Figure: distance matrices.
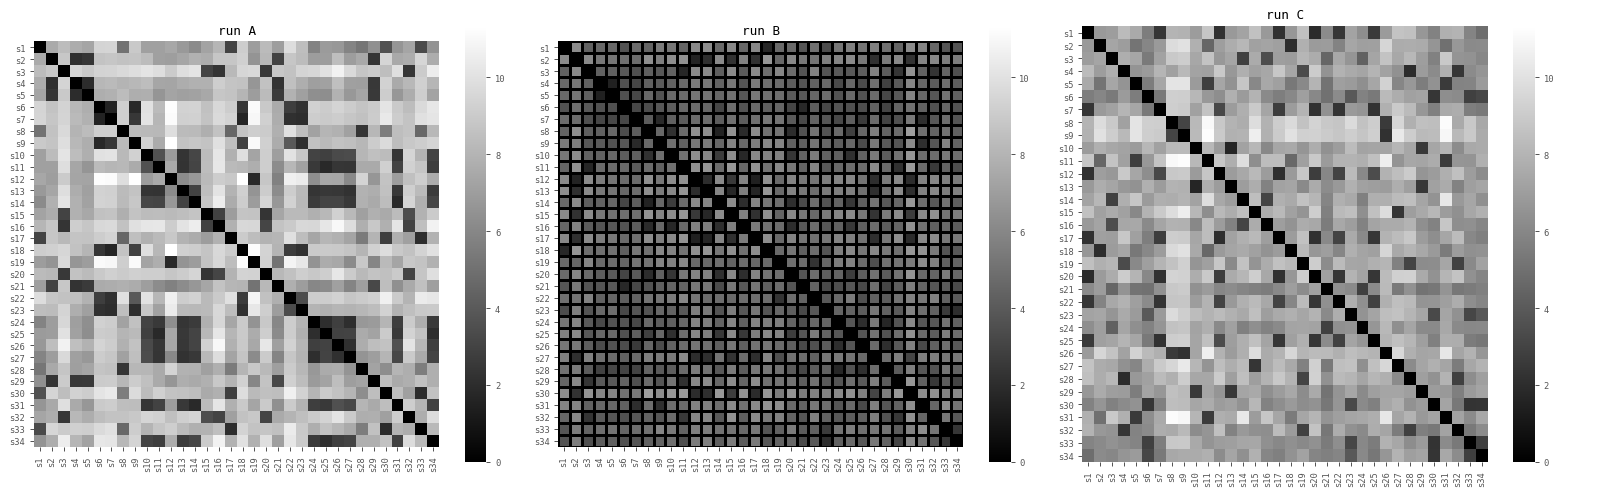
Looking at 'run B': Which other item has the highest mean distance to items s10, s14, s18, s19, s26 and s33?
s30
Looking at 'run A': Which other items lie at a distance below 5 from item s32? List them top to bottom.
s3, s15, s16, s20
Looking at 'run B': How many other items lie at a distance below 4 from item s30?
6
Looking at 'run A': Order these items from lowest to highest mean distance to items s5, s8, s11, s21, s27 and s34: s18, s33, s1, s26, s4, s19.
s26, s4, s1, s19, s33, s18
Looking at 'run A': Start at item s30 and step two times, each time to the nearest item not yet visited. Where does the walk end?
s17
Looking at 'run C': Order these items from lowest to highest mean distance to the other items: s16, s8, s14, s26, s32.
s32, s16, s14, s26, s8
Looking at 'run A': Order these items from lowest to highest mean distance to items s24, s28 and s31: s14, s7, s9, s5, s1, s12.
s14, s1, s5, s12, s9, s7
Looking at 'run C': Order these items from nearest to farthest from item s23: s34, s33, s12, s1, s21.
s33, s34, s21, s1, s12
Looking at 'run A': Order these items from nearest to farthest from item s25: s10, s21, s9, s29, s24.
s24, s10, s21, s29, s9
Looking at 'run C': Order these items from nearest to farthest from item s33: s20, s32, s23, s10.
s23, s32, s20, s10
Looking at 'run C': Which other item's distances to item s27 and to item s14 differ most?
s15
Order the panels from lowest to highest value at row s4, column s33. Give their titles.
run B, run C, run A
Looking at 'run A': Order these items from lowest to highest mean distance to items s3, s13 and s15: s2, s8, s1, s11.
s11, s1, s2, s8
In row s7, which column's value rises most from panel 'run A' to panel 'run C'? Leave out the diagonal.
s9
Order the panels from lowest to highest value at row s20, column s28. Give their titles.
run B, run A, run C
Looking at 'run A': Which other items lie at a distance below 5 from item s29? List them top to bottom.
s2, s4, s5, s21
